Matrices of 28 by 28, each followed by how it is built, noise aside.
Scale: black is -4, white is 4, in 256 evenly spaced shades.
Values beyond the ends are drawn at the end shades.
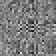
low rank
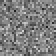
noise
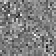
banded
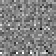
uneven rows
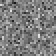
noise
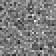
noise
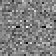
uneven rows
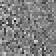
lower triangular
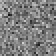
noise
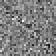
banded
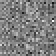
low rank
